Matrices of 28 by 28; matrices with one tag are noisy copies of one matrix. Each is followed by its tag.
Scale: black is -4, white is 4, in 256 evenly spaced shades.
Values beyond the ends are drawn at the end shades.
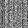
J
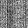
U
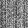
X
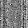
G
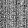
X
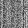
G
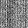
U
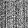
X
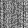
G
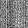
U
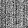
X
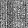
U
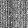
U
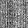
U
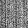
X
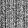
X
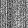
U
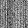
U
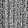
J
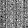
X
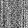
G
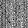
X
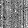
G
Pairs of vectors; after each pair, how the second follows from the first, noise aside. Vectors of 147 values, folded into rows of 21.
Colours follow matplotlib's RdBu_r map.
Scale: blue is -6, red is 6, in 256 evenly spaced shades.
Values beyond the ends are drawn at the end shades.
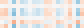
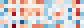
negated, scaled up.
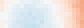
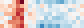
wrapped around, scaled up.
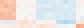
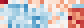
reversed, scaled up.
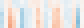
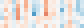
wrapped around, negated.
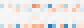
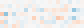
wrapped around, shrunk.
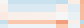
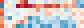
reversed, scaled up.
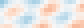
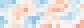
reversed, negated.
